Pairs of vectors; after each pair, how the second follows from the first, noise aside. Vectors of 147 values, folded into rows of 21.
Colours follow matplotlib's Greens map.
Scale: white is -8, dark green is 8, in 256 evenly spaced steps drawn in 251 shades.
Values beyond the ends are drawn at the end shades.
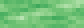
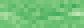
wrapped around, partly zeroed.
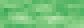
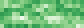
scaled up.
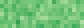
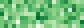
negated, scaled up.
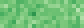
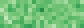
wrapped around.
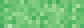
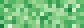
scaled up.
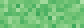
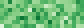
reversed, scaled up.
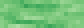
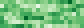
negated, scaled up.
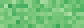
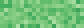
wrapped around.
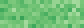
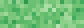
wrapped around.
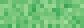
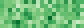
reversed, scaled up.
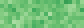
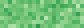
wrapped around.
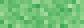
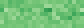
wrapped around, partly zeroed.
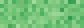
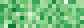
reversed, scaled up.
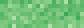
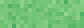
negated, shrunk.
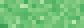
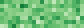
negated, scaled up.
